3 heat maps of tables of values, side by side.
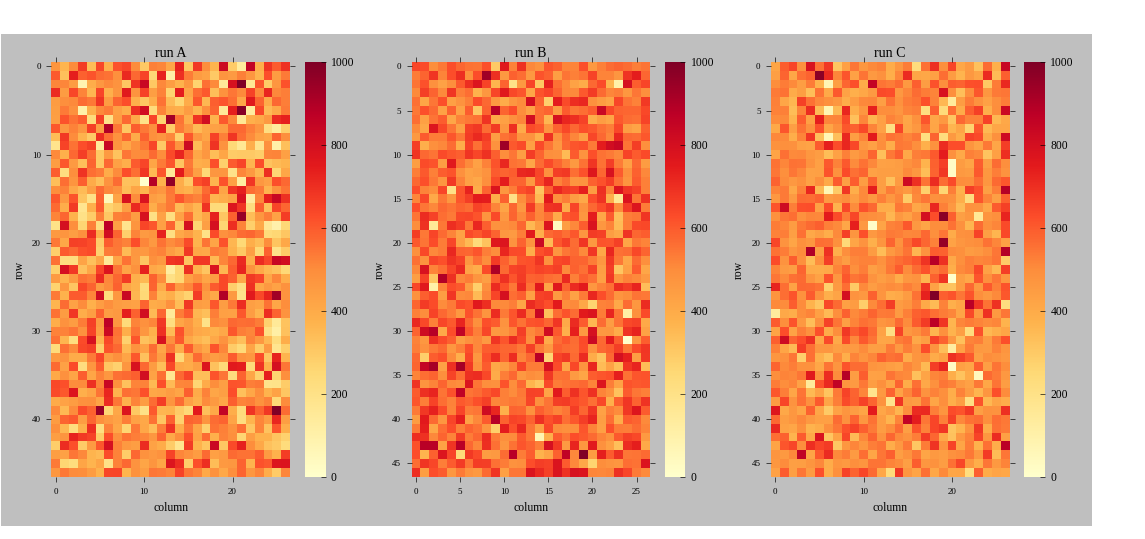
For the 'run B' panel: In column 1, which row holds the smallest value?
33
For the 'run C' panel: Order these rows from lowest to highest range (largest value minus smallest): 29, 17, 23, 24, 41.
23, 41, 29, 24, 17
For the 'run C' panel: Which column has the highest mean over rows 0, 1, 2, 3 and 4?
26
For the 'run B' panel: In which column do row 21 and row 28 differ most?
24
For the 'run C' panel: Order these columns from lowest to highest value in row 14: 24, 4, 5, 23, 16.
5, 24, 16, 23, 4
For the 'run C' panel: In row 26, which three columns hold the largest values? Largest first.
18, 8, 17
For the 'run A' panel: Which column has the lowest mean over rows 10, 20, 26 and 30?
21
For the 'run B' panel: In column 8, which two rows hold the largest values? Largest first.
1, 39
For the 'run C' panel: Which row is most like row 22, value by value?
29
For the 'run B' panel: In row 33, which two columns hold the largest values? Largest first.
14, 23
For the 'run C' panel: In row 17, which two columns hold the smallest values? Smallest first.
23, 13
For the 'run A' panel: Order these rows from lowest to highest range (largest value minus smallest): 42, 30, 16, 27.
27, 42, 16, 30
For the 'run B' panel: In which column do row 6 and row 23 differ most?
9
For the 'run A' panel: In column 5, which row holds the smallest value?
9
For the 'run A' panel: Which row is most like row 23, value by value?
43
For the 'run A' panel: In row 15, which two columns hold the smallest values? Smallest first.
6, 22
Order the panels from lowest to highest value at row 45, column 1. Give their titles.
run A, run C, run B
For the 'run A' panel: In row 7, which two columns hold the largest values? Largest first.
6, 12
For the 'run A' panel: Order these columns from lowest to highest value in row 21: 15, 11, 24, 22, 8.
8, 22, 11, 24, 15
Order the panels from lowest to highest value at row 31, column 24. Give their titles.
run B, run A, run C
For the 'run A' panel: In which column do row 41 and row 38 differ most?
25
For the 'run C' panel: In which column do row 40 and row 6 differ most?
15
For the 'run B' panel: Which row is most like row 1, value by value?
39
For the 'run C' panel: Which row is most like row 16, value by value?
31
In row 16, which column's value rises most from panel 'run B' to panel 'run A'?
17
